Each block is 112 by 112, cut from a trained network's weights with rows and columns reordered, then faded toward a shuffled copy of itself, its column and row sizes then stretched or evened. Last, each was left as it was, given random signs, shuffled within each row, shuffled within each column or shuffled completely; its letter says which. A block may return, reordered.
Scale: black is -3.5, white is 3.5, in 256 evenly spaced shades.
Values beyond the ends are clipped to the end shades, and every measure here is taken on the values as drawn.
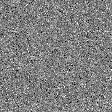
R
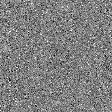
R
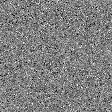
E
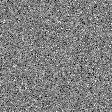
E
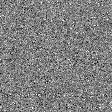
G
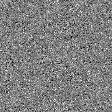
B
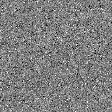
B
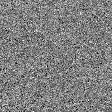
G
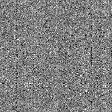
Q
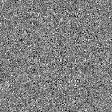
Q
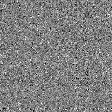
Q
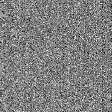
Q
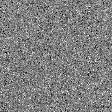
R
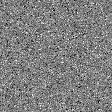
E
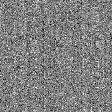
Q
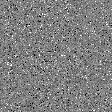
B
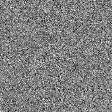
B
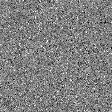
B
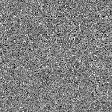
Q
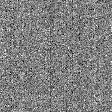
R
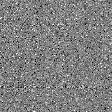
Q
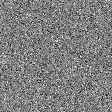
E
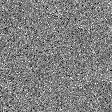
E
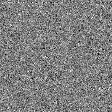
B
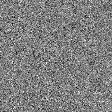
B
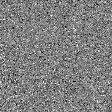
B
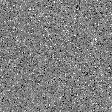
R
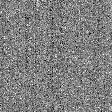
R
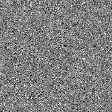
Q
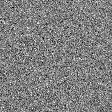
E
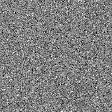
R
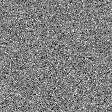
E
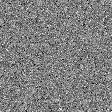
E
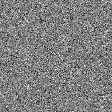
R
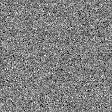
G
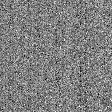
R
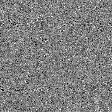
B
